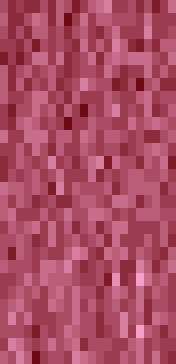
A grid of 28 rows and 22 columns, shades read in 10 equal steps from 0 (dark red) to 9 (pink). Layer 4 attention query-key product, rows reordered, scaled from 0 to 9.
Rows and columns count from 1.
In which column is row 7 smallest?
18
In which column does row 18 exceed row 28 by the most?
5
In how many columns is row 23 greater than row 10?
9
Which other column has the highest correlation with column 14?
22
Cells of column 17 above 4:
6
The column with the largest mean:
15
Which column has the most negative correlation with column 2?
19
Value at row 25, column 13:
2
